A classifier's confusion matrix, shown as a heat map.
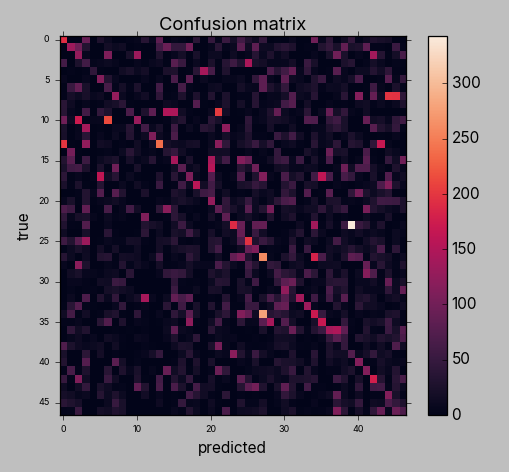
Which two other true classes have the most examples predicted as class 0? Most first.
13, 10
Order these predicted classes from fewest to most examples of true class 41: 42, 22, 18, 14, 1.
42, 18, 22, 1, 14
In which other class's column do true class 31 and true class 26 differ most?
30
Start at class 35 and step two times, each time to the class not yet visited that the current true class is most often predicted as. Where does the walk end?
2
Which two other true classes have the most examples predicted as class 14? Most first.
9, 21
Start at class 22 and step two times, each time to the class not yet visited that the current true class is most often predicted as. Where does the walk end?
3
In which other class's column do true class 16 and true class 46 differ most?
20
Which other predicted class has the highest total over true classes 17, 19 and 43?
5
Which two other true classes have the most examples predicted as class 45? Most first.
7, 46
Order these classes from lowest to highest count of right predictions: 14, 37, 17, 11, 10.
14, 11, 37, 17, 10
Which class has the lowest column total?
4
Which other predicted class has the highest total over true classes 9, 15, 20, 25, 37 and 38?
21
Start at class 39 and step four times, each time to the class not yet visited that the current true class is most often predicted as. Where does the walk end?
24
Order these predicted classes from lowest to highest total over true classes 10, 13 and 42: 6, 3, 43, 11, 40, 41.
11, 40, 41, 3, 43, 6
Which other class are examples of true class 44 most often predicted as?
37
